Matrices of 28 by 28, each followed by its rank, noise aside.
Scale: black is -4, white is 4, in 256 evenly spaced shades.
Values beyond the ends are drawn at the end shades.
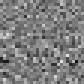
six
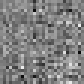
four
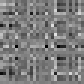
three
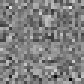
six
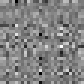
four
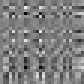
two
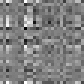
two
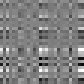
one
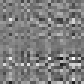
two
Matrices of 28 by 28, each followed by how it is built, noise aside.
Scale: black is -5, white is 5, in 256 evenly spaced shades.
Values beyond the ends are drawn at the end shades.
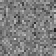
uneven columns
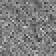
Toeplitz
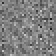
uneven columns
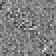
banded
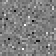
sparse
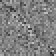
banded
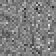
uneven columns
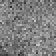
smooth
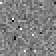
sparse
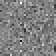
uneven columns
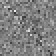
banded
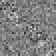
banded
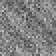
Toeplitz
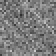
Toeplitz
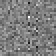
uneven columns
